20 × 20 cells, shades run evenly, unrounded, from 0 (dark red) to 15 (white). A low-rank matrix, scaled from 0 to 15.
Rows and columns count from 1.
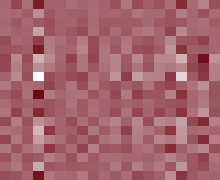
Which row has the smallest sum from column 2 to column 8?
13
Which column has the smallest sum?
19
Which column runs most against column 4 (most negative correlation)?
12
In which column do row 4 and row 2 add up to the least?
16
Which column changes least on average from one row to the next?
6
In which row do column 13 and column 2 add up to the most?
9
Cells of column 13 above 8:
1
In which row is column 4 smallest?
11
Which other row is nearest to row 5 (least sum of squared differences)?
18
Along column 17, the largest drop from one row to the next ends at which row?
10
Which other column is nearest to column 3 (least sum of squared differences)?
7
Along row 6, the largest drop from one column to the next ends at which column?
17
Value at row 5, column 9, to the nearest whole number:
4
